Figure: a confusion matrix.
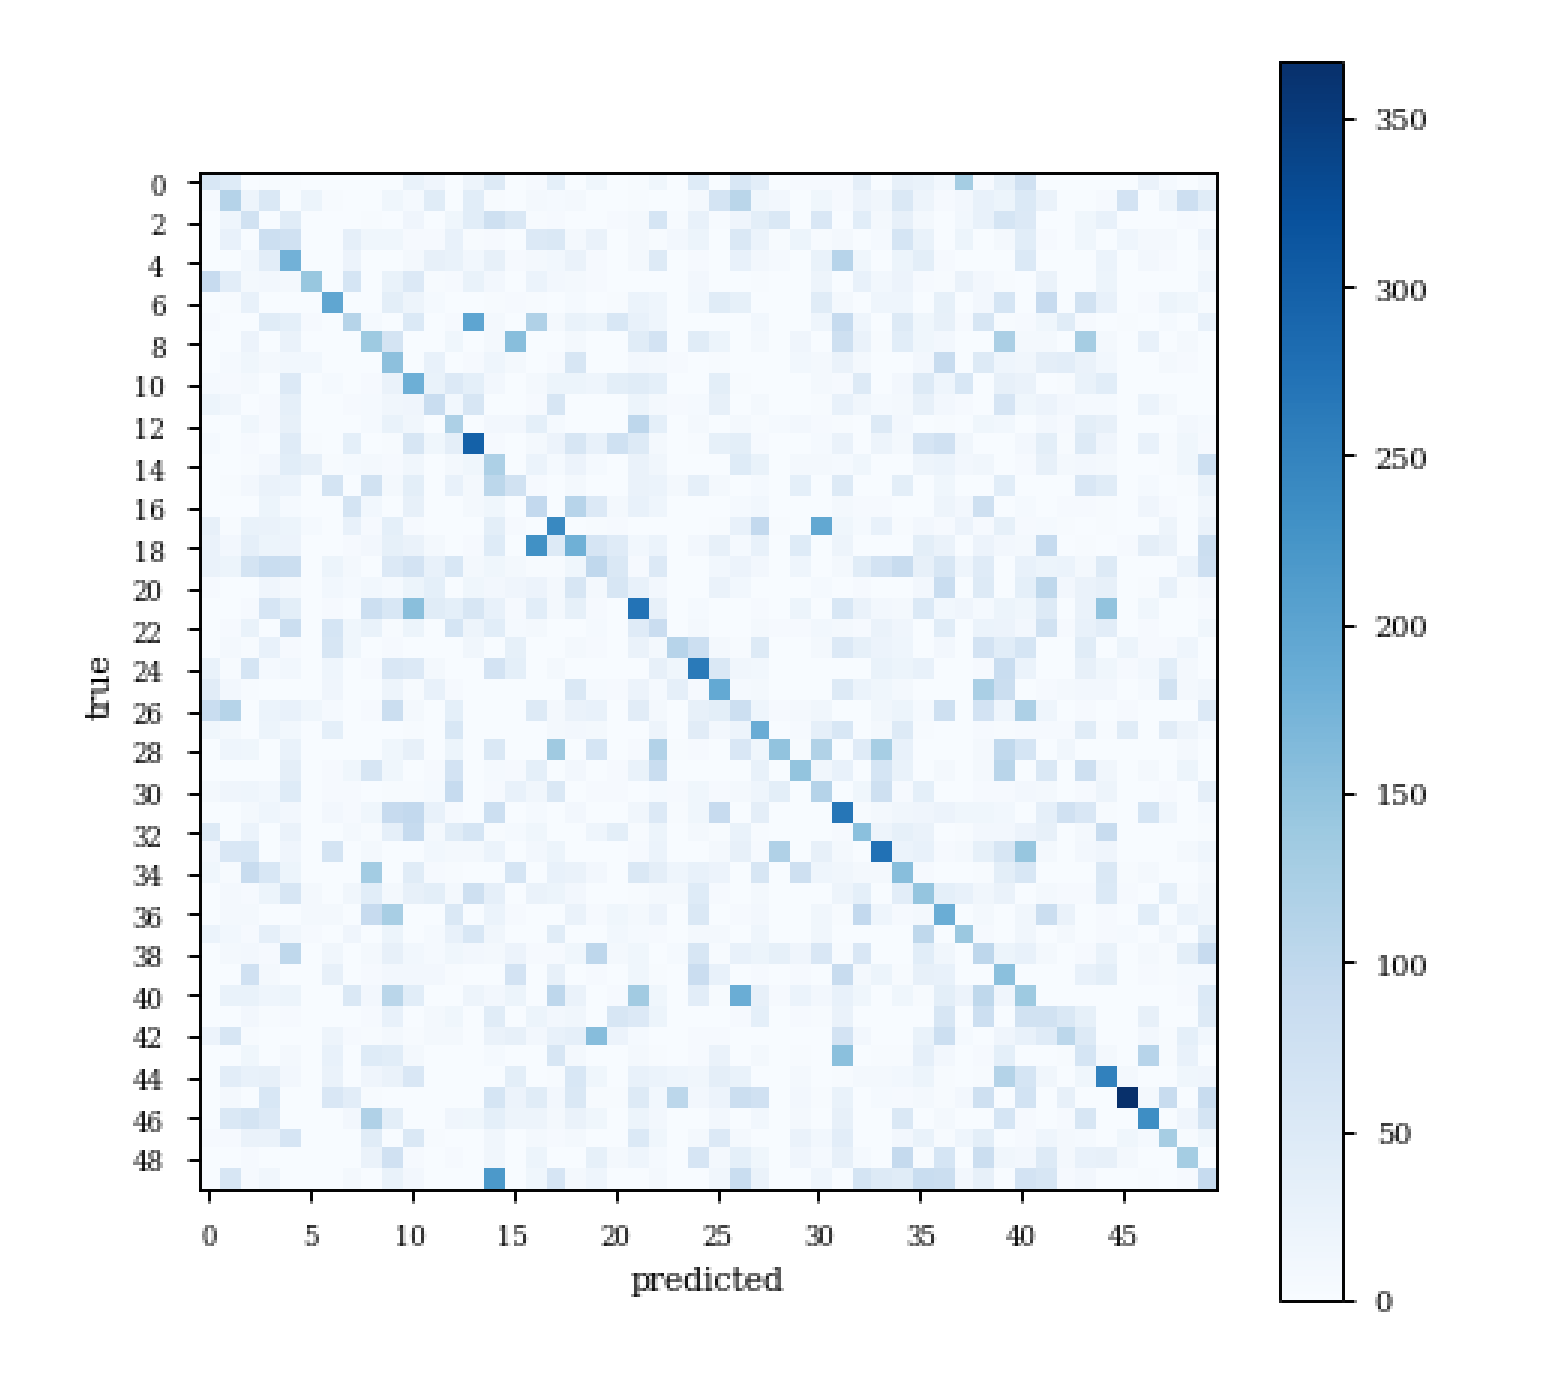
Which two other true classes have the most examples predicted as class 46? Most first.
43, 31
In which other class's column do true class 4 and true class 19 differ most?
31
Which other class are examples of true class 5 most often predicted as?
0
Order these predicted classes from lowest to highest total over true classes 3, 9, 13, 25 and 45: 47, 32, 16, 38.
32, 16, 47, 38
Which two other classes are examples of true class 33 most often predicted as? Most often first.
40, 28
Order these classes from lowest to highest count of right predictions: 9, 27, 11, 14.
11, 14, 9, 27
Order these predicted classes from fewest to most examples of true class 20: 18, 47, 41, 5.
5, 47, 18, 41
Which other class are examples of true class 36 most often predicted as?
9
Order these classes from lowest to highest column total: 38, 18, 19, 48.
48, 19, 18, 38
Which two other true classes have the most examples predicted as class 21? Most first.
40, 12
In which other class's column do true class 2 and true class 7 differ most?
13
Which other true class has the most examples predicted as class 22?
28
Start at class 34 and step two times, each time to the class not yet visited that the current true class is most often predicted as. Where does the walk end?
15
